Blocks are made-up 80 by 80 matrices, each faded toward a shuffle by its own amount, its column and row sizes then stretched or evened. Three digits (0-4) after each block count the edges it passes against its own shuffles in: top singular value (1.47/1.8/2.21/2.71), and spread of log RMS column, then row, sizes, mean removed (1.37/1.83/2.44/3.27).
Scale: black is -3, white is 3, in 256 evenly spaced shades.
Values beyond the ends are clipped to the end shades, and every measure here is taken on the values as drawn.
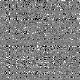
2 2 4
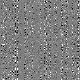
1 4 1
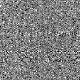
2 1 2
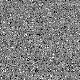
0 0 2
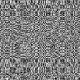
4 3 2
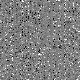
0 3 0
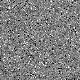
0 1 0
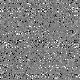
2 0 3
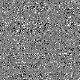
1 2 3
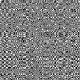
4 2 3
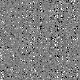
0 3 2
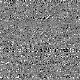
1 1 3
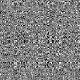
3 2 3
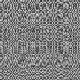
4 0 2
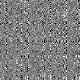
3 4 2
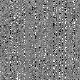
1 4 0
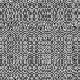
4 0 0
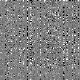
2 4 2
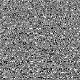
2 0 3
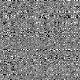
3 1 3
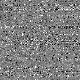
2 0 3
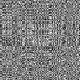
4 1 0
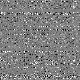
0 1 4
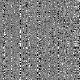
3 4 1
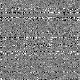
2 1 4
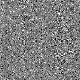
1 2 0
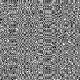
4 1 0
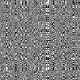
4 4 2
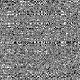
3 0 3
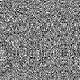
2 0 1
